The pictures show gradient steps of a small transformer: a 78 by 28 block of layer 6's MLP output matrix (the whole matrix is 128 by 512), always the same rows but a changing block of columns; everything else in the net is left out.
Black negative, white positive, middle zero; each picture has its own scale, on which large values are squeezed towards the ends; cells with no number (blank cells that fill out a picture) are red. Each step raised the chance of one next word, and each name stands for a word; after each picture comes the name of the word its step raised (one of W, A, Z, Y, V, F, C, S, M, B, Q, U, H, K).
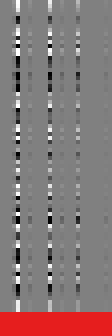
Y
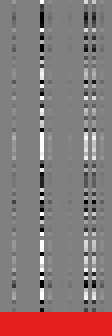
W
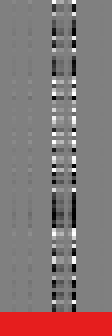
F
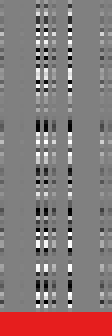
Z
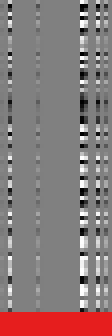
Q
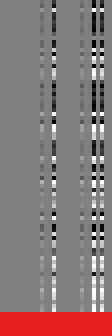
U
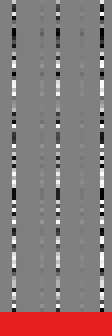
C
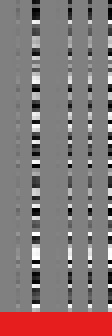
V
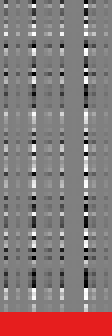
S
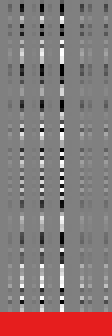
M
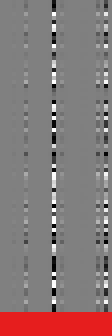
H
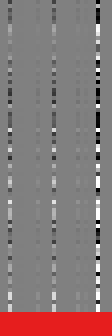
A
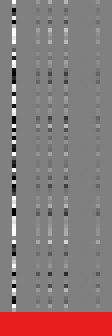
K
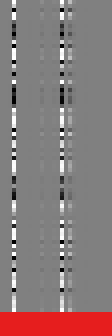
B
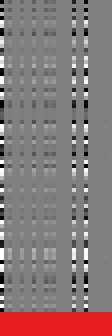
V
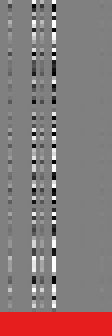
Q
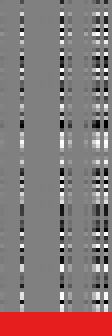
Z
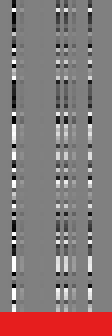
U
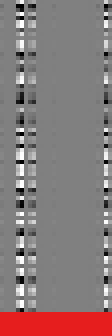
Q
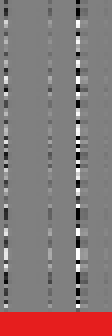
V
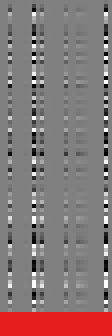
H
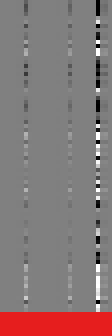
M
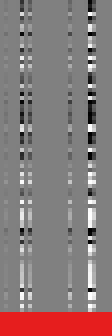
A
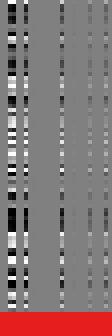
F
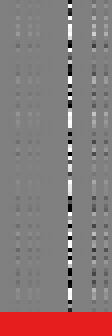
S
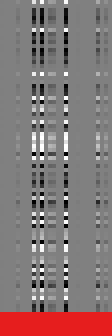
W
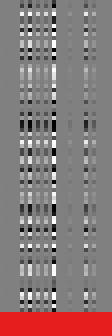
Z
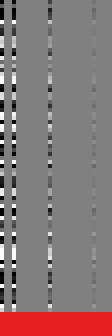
V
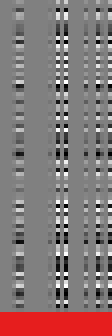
H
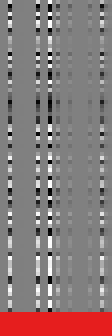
Q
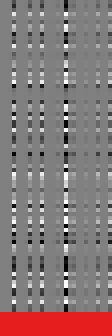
H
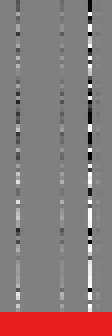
A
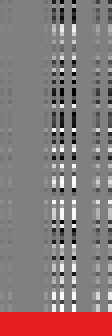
A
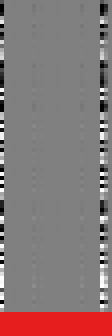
M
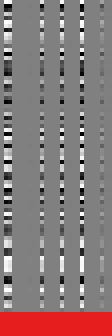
Q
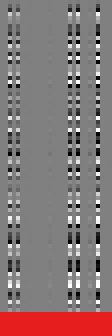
H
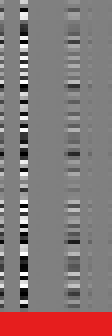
H
